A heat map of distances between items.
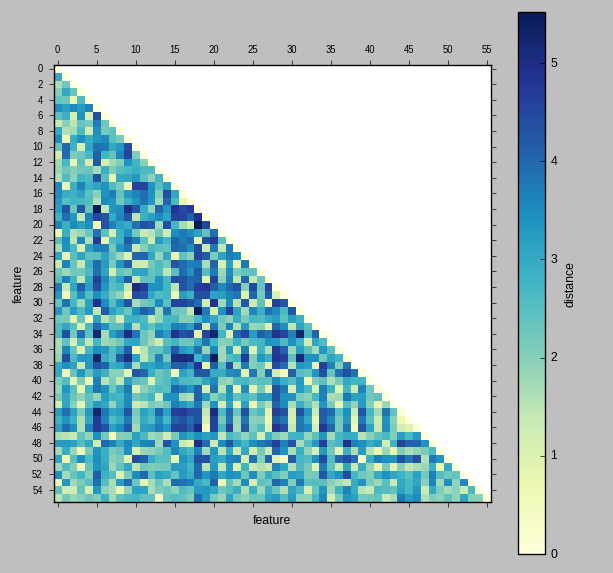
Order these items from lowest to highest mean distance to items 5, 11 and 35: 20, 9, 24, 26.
20, 24, 26, 9
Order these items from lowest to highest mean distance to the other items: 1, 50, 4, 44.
4, 1, 50, 44
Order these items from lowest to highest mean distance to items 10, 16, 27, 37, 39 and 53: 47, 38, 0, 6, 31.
0, 47, 38, 6, 31
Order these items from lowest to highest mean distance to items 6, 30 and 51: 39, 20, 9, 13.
13, 39, 9, 20
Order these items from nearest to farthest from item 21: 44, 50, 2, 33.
2, 33, 44, 50
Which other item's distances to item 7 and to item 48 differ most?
14
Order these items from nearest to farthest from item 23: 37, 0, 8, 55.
0, 55, 37, 8
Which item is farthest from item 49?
28
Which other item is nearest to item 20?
5
